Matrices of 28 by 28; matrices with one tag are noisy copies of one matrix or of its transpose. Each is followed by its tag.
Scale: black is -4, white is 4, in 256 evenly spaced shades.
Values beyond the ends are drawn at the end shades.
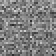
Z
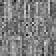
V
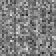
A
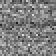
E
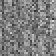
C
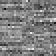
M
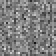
A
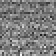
C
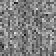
E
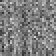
E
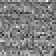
C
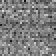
E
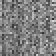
C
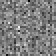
A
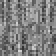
M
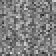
A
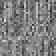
V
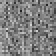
Z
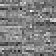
M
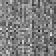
Z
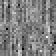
M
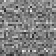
Z
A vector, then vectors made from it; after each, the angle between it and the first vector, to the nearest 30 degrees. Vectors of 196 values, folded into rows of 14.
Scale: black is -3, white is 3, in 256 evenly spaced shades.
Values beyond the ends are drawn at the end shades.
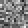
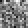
60 degrees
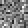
150 degrees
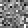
60 degrees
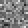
30 degrees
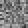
150 degrees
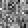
120 degrees
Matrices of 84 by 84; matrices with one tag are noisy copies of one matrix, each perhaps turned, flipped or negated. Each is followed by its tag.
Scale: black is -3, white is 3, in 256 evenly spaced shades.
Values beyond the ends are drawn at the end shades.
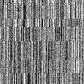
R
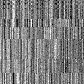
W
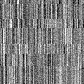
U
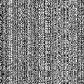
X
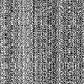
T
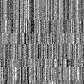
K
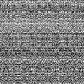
T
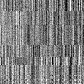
W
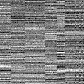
W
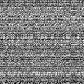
X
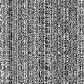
X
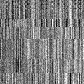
W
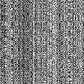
T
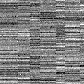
U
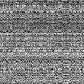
T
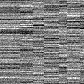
K
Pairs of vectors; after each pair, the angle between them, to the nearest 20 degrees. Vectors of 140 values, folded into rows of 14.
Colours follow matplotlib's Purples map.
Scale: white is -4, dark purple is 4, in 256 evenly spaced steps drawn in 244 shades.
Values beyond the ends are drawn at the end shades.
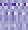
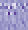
140 degrees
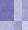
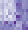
140 degrees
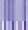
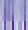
20 degrees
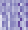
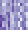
160 degrees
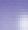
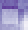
40 degrees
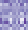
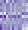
100 degrees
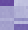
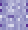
80 degrees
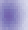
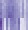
60 degrees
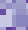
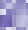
160 degrees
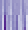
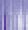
40 degrees
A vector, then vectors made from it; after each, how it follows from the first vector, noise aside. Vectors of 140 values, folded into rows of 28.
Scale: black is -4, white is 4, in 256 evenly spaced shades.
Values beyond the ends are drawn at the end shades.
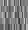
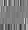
partly zeroed.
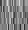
reversed, negated.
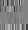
negated, partly zeroed.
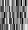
wrapped around, negated, scaled up.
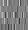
partly zeroed.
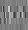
reversed, negated, partly zeroed.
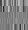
reversed, negated, partly zeroed.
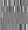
partly zeroed.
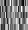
wrapped around, scaled up.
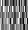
wrapped around, scaled up.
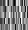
wrapped around, negated, scaled up.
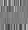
partly zeroed.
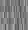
wrapped around, shrunk.
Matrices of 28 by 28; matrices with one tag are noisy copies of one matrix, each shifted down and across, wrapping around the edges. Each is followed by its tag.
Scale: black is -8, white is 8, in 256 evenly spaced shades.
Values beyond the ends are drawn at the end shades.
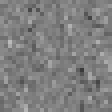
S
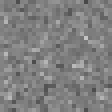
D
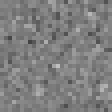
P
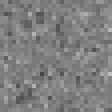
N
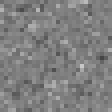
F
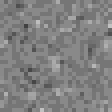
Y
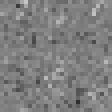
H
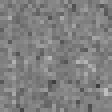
D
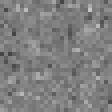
Y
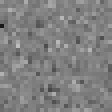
Y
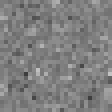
Y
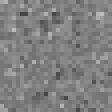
N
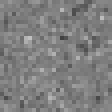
N
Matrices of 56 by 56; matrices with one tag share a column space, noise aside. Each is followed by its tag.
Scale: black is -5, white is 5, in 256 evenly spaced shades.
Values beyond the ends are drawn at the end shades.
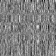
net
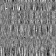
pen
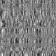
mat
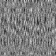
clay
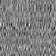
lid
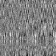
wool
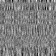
pen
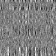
pen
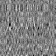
lid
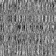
net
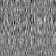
clay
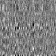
lid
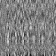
wool
